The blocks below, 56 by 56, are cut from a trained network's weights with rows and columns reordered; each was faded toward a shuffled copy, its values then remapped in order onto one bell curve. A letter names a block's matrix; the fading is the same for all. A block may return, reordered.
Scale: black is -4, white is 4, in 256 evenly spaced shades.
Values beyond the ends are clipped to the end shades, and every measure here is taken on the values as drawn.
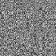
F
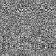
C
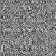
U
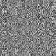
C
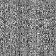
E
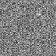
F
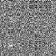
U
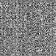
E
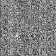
E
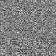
C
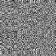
C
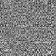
U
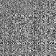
E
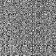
E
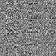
C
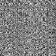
E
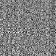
E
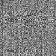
E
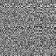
U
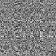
U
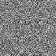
F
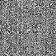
E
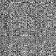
E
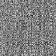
E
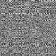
U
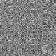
F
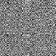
C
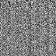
E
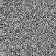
F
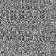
U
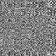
C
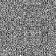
F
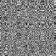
U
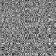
U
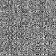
E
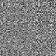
U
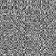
C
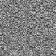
F
